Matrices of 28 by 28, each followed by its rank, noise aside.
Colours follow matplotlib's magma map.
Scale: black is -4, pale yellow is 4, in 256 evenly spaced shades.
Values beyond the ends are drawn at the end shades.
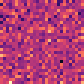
eight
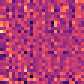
five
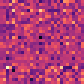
five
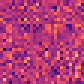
seven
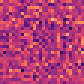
eight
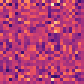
five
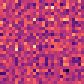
five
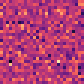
six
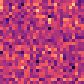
eight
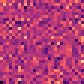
seven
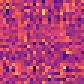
six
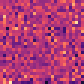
seven
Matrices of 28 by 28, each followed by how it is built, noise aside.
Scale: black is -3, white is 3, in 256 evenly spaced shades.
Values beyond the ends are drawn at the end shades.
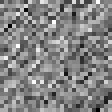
Hankel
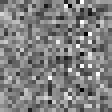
uneven columns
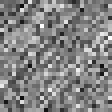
Hankel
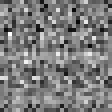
repeating columns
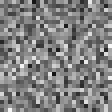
repeating columns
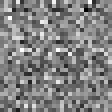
repeating columns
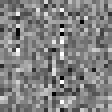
uneven columns
